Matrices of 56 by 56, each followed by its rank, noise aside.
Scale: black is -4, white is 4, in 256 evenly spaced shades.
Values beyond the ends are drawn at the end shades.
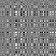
two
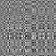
two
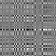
one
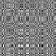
two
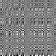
two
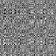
four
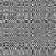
three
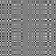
one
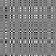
one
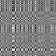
one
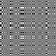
one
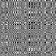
two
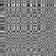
two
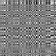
two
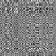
four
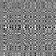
two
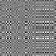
one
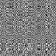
four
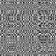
three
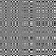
one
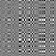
one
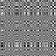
one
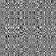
four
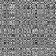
four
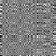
three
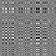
one
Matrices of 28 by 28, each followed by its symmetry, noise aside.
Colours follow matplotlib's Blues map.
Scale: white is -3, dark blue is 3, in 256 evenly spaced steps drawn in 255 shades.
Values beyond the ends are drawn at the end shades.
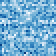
mirrored left to right.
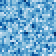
symmetric.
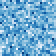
no symmetry.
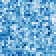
antisymmetric.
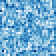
same after a half turn.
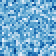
no symmetry.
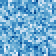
same after a half turn.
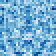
mirrored left to right.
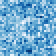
mirrored top to bottom.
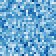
same after a half turn.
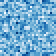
mirrored top to bottom.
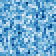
same after a half turn.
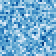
no symmetry.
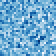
symmetric.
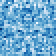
mirrored left to right.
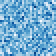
same after a half turn.
